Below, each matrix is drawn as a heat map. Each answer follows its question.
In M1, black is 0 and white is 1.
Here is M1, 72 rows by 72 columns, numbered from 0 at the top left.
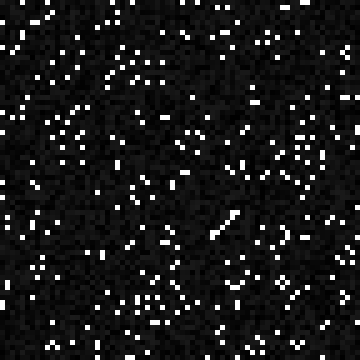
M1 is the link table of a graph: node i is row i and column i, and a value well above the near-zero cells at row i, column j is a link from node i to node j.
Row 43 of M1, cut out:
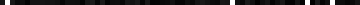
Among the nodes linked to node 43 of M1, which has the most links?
node 61
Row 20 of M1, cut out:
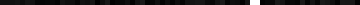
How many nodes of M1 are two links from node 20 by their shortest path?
6
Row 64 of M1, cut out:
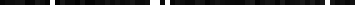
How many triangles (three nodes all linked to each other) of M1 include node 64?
0
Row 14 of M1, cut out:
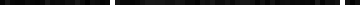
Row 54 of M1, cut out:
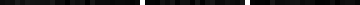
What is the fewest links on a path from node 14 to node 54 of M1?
5
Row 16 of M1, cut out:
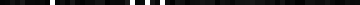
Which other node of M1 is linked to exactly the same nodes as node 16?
node 12
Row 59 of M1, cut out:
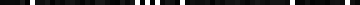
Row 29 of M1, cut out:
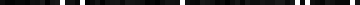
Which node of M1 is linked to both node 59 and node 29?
node 36
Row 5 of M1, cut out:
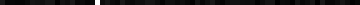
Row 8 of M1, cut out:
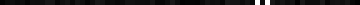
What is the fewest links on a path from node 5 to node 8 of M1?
6
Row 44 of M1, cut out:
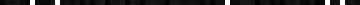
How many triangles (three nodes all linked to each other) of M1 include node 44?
1
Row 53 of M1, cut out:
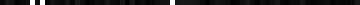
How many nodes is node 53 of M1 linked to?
3
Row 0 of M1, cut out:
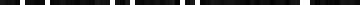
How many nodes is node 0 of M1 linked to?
8
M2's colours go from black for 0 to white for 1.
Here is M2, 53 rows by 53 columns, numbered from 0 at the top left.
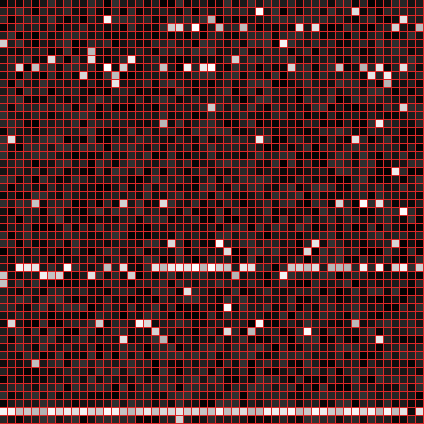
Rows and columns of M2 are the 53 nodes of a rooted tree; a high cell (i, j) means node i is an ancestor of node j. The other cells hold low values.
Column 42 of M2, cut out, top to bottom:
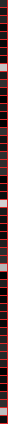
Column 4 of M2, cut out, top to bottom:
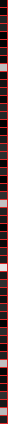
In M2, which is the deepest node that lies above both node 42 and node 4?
25
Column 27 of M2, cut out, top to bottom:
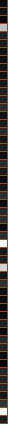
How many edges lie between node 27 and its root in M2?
4
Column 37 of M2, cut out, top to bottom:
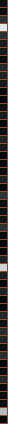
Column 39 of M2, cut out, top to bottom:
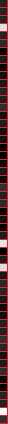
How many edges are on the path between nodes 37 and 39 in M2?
3
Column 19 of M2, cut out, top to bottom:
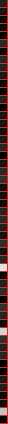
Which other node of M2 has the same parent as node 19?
31
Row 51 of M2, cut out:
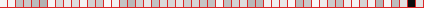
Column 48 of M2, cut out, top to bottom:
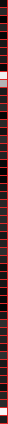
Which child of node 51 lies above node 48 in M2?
9
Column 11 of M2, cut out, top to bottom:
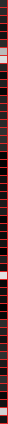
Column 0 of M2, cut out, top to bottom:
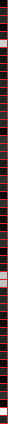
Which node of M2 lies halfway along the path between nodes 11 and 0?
34
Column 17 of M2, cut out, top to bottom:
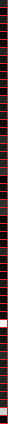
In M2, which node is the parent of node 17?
40
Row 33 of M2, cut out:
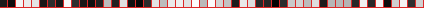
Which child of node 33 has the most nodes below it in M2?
8
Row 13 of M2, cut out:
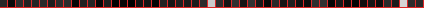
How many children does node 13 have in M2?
1
